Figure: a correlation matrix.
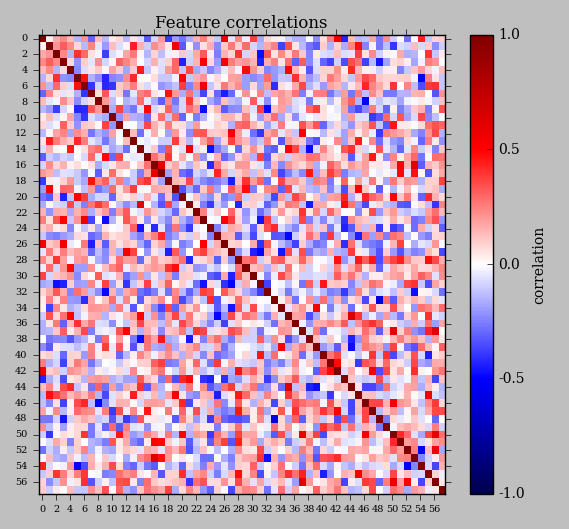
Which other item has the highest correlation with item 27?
12
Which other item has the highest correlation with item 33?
24
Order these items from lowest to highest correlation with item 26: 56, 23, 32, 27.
27, 56, 32, 23
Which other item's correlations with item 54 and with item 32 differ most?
5
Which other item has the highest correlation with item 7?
18
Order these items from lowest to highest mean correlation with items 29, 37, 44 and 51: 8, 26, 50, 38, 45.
38, 8, 45, 26, 50
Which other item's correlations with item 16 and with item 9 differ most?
51
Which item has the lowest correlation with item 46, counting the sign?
8
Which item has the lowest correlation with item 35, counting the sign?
25
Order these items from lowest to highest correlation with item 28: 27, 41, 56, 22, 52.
27, 41, 22, 52, 56
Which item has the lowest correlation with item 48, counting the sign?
33
